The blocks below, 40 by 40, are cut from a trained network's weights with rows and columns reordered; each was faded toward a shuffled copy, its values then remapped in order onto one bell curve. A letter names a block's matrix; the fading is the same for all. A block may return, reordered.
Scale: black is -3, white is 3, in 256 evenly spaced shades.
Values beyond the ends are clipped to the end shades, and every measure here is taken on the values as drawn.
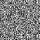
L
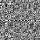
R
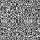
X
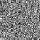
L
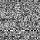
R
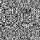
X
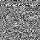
R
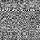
R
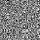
L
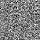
L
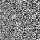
X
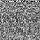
R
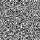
L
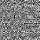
R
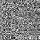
X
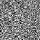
L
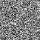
L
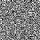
L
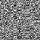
R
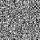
X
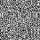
L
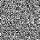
R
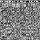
R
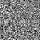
X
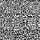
R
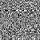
R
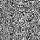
L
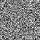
L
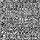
R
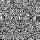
R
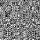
L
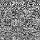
R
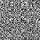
X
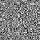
L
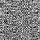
X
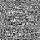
R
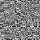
R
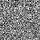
X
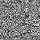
X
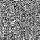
L
